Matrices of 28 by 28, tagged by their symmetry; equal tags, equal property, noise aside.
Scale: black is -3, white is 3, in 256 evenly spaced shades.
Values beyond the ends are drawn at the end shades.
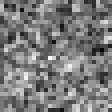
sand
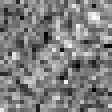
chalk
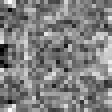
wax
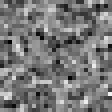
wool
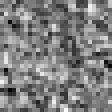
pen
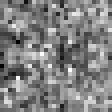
wax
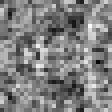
wax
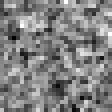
sand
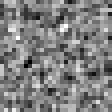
pen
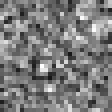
chalk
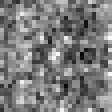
wax
